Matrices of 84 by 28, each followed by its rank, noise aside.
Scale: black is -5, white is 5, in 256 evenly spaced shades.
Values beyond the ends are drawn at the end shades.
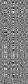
two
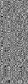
four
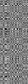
two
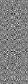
three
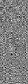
five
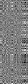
two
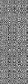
four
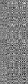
three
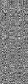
five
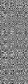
four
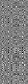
four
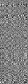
three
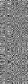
three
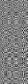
two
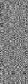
five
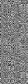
five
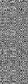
five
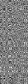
five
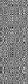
four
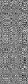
four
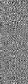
five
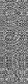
five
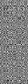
five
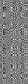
two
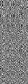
five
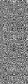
five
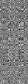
three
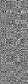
four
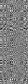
four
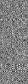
five
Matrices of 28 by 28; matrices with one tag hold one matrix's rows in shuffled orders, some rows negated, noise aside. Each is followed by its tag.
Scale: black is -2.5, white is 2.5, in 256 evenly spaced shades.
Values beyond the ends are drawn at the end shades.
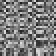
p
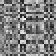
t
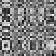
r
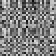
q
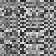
t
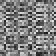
p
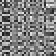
r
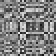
t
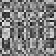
r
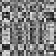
r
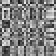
r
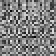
q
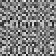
q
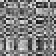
p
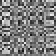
r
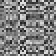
t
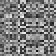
t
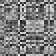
t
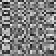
r
